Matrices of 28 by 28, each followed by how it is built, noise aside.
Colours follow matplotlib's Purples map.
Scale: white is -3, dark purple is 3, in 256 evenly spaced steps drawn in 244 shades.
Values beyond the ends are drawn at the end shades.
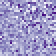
upper triangular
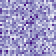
repeating rows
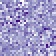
block diagonal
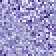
upper triangular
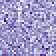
noise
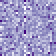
uneven columns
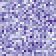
noise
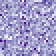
noise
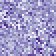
block diagonal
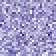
repeating columns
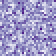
repeating rows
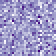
uneven columns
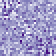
block diagonal
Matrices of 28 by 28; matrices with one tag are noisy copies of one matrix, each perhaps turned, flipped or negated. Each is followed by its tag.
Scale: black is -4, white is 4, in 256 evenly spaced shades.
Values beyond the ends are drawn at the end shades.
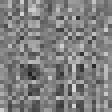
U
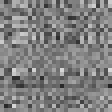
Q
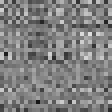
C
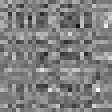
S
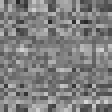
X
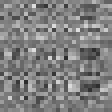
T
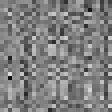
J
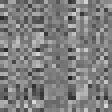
Q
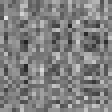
S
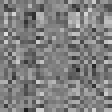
Q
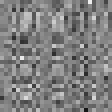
T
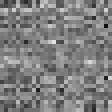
X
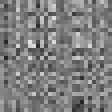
U
